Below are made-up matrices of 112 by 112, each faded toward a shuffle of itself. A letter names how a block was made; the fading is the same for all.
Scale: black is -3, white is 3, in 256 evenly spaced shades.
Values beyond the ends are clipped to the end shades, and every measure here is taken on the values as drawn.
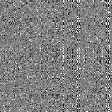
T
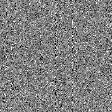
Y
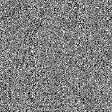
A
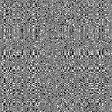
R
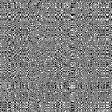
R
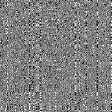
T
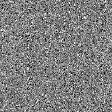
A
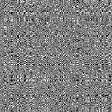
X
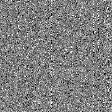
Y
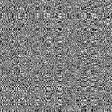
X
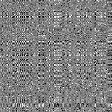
R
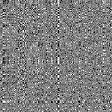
T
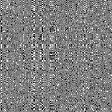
T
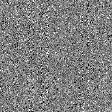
Y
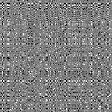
R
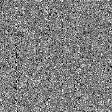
A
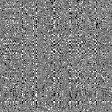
T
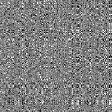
T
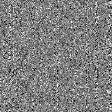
Y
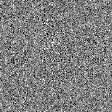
A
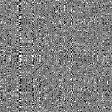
T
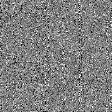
Y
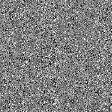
A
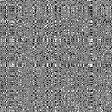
R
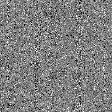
Y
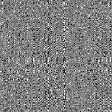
T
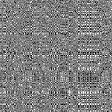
R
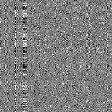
T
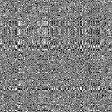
X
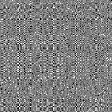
R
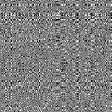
R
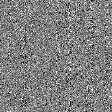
Y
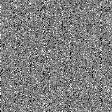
Y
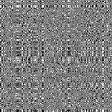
R
